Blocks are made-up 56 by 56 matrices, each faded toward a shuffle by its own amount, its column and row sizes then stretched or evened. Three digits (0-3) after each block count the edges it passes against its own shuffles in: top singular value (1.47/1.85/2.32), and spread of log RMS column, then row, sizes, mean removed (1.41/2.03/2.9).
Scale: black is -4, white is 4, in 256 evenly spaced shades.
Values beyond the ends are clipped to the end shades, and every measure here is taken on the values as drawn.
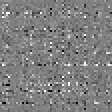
0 2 2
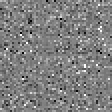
1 1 0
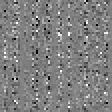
0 3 0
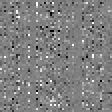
0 3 1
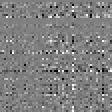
2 2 3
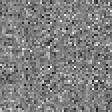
2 1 1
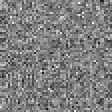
2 0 0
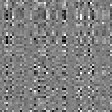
3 3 2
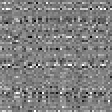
3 0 3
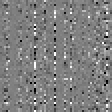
2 3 0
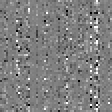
1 3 0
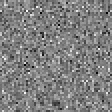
1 0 0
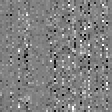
0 3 0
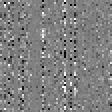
2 3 0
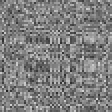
3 1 1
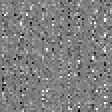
0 2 0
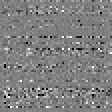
0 1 3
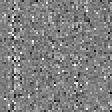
2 2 0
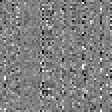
2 3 0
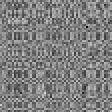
3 2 1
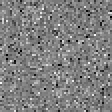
0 0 0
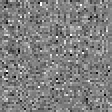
2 1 1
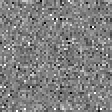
1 0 1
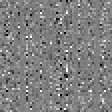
0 3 0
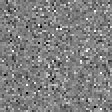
0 1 0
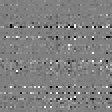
1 1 3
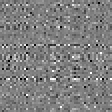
3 1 2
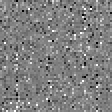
0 1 0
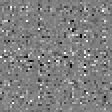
0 1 2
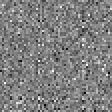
2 1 0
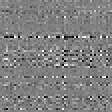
3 1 3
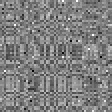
3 0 0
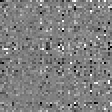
0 2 2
